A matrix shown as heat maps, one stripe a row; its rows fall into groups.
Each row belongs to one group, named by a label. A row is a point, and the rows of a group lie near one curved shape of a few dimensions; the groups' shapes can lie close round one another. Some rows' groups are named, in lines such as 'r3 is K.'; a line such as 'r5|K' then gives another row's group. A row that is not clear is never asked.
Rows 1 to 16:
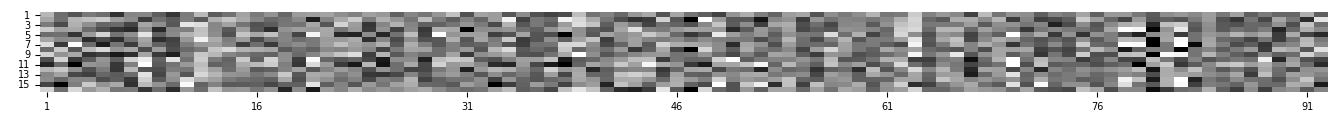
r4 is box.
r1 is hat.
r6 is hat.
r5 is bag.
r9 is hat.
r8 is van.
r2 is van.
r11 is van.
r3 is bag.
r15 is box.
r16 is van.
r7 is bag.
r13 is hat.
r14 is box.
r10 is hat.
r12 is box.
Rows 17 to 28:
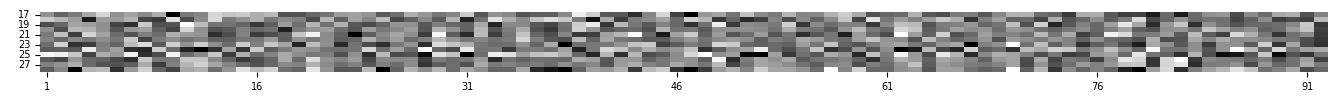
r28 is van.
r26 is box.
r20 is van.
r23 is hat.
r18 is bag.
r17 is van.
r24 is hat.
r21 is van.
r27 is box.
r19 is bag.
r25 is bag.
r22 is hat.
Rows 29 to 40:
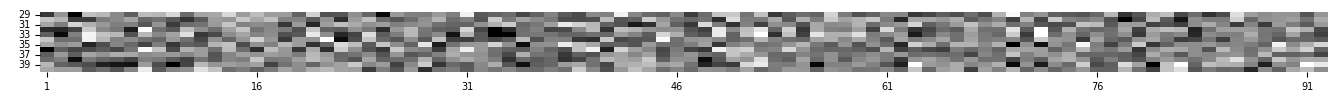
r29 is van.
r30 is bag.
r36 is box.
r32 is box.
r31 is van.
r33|box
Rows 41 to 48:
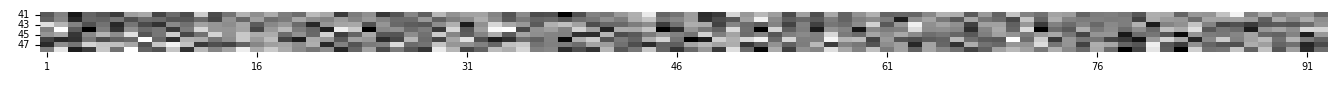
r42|hat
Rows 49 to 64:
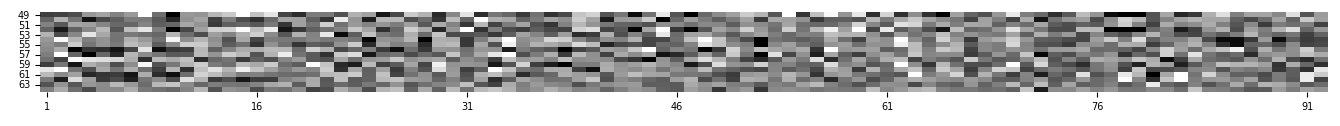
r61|hat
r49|van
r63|hat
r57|box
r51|van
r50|box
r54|bag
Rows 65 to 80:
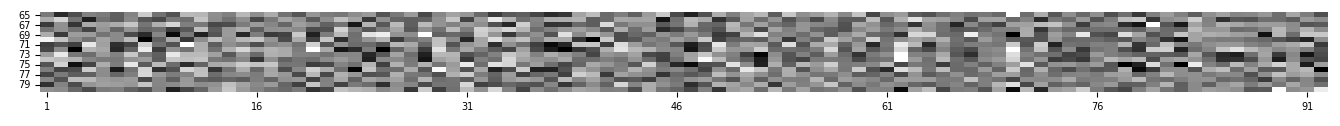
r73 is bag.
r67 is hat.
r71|bag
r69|hat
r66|box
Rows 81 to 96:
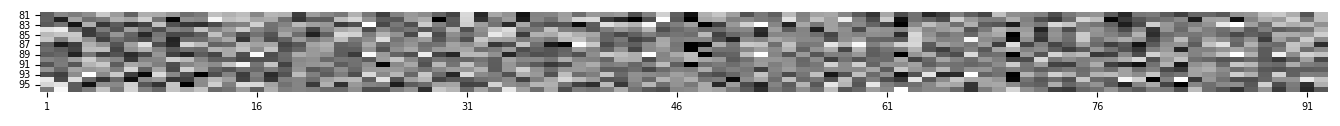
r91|van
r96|bag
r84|box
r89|hat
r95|bag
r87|van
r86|hat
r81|van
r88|van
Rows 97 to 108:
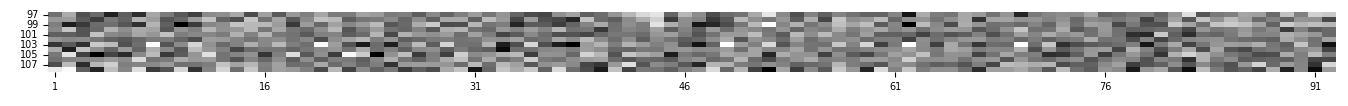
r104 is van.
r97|hat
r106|hat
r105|box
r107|van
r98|hat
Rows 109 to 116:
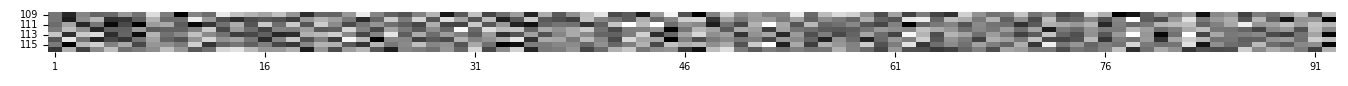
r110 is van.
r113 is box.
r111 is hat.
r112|box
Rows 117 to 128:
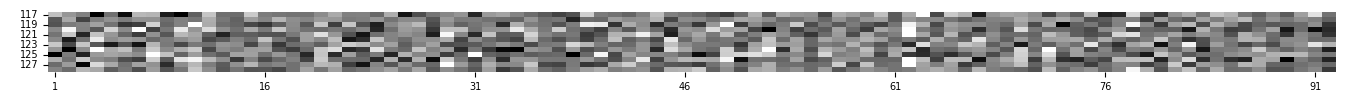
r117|hat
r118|hat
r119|bag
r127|van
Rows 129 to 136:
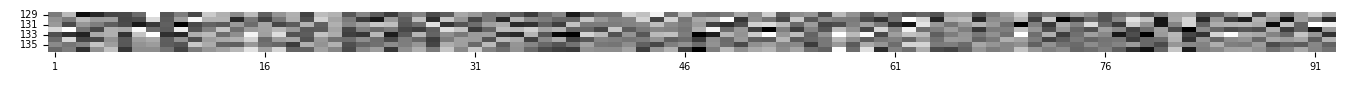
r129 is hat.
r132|bag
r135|van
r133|van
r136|van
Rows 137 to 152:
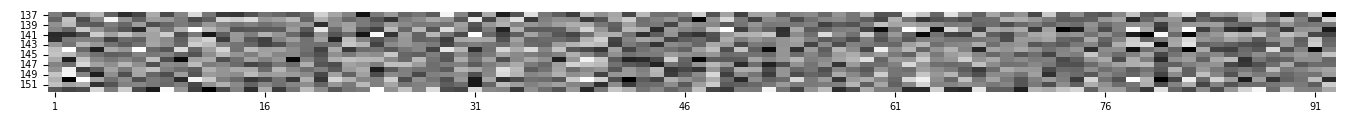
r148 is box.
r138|van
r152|hat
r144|bag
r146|van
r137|van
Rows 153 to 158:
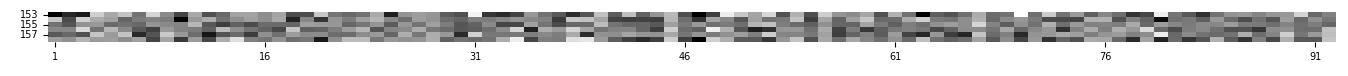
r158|van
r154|van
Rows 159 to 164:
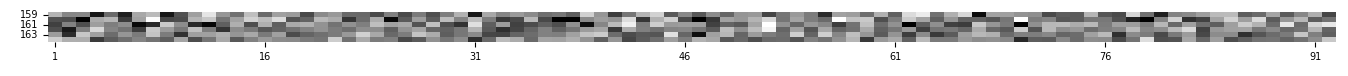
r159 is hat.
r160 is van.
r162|box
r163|van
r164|bag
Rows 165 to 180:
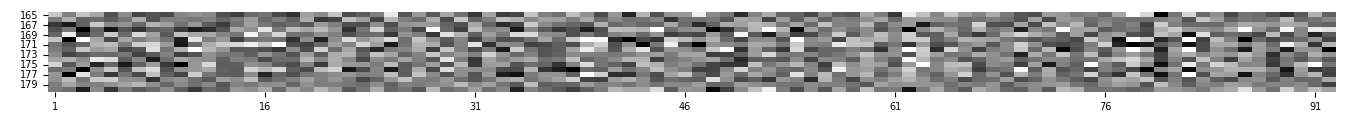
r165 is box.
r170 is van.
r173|hat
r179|hat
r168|hat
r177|van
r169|bag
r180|hat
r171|van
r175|hat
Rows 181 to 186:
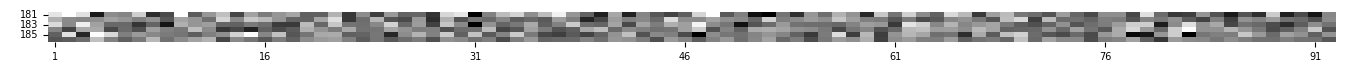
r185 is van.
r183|box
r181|bag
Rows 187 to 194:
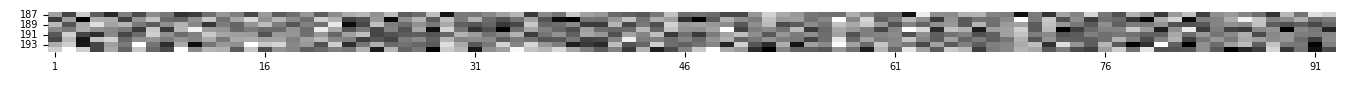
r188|van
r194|bag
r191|box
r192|van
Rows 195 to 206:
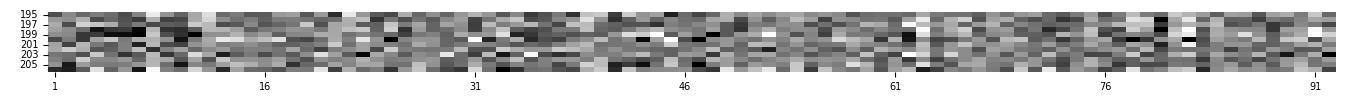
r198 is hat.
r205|van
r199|hat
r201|bag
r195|box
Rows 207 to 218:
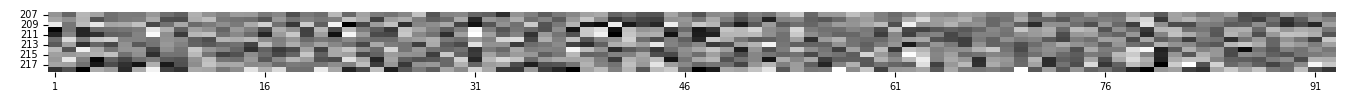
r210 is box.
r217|hat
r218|van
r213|hat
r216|box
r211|box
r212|van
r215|van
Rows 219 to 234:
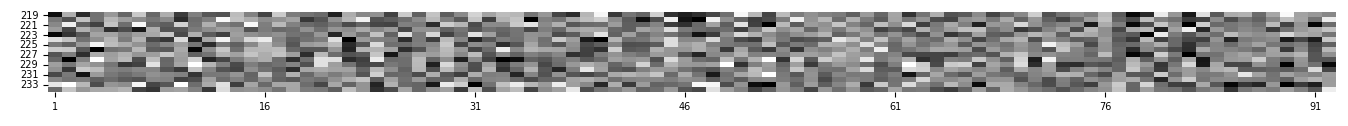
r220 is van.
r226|bag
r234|van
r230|van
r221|bag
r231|hat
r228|box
